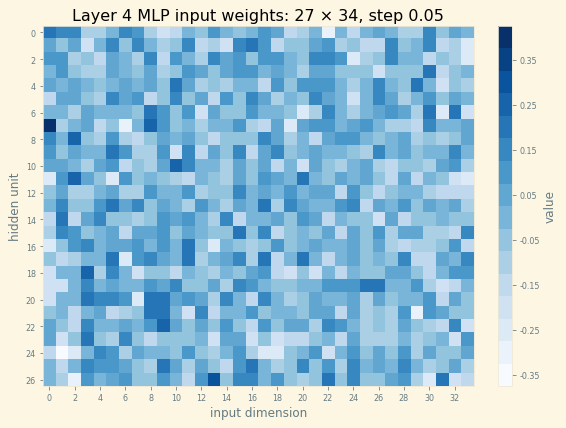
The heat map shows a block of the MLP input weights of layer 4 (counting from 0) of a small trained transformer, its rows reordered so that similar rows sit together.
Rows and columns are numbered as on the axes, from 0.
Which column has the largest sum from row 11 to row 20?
17
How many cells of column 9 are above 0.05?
11
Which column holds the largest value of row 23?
3
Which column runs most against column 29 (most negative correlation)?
31
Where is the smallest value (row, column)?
24, 1
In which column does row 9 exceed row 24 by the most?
18
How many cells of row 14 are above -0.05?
16
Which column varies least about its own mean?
25
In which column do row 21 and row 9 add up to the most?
9
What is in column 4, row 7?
-0.15
